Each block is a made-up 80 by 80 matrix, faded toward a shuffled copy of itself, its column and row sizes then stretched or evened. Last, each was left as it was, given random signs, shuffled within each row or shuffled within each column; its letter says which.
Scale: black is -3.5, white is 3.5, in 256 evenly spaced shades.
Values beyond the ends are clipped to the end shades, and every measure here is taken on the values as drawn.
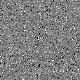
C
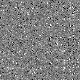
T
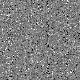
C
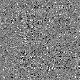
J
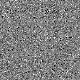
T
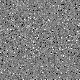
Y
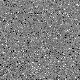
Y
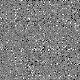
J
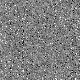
C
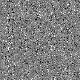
C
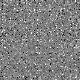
T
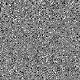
J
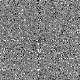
T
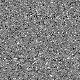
Y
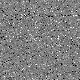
Y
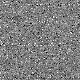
Y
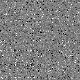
T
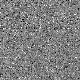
Y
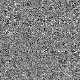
T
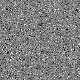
Y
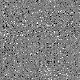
J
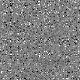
J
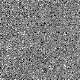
T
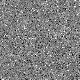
Y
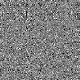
J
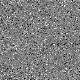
Y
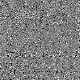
T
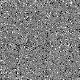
T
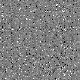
J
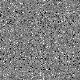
T
